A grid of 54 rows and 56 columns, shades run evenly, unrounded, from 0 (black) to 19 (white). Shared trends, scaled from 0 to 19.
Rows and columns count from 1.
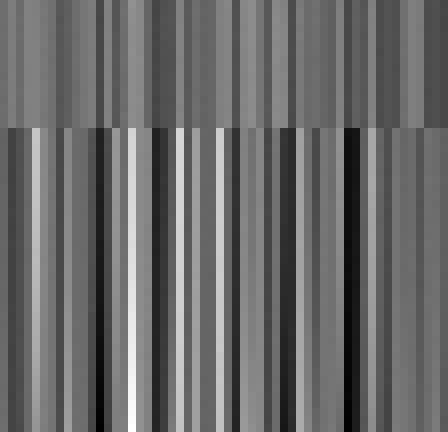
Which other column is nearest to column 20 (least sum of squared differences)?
37
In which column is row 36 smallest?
44
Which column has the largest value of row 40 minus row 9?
17
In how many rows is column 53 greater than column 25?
16
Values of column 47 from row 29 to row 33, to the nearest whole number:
12 12 12 12 12
